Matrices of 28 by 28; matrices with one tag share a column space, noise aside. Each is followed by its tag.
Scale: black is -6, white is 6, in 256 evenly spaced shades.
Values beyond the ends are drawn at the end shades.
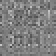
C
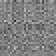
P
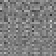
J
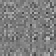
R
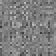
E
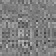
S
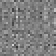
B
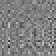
S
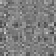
E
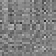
P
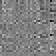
P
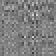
J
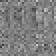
B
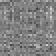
B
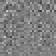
J
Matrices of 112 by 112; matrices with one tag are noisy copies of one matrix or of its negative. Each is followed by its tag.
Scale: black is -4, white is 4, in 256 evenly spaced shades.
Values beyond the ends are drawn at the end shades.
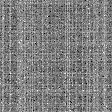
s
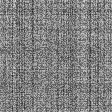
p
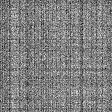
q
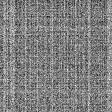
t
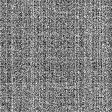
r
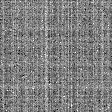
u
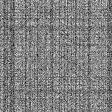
t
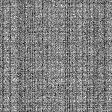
s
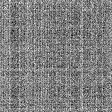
q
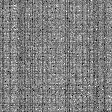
s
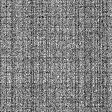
r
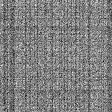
t
